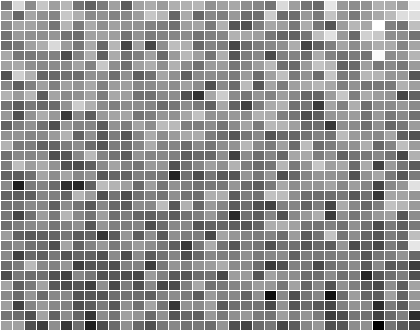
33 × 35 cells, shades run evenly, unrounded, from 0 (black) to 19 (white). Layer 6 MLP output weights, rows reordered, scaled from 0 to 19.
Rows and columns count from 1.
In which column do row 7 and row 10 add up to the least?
17
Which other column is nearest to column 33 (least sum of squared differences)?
29
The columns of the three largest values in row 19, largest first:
35, 9, 10
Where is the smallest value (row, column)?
33, 32
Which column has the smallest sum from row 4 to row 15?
20
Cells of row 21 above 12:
5
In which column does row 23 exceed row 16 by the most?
24
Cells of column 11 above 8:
24
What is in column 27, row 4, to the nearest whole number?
14
